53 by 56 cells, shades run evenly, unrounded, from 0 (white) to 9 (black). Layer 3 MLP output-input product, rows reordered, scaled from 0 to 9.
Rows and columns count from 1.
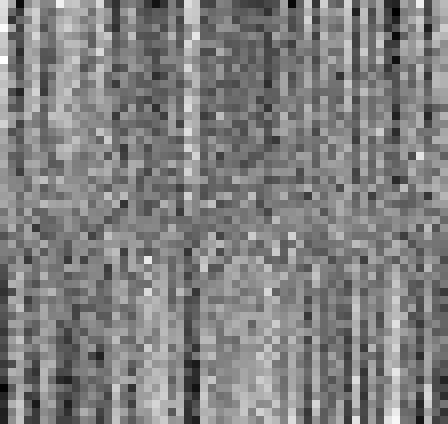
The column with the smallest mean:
21
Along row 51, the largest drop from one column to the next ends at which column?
54
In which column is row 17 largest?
50
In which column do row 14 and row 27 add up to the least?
24
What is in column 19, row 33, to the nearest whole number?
1
